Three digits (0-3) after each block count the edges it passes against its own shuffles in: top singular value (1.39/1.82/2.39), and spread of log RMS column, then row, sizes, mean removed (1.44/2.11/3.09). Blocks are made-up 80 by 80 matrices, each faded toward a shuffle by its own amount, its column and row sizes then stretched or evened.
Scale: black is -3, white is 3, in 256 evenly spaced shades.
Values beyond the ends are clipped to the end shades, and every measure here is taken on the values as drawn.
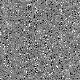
0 2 0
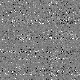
0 1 2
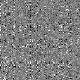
2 2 1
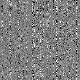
1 3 0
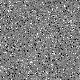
0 0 0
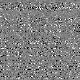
1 1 3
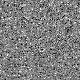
1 0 1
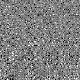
2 1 2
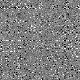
2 1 2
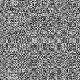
3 1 0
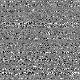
1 0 3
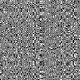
3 2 0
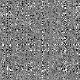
0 3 2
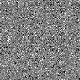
2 1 0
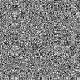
2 0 1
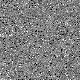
0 0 1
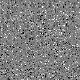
1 1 1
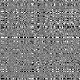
3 2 3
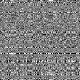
3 0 3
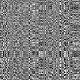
3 3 1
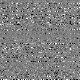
0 1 3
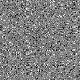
2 0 1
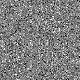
1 1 0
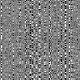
3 3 0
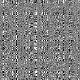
3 3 2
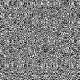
3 0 1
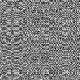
3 0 2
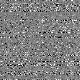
1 0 3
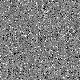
1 0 0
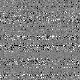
0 1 3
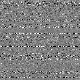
1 0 3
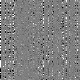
3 3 0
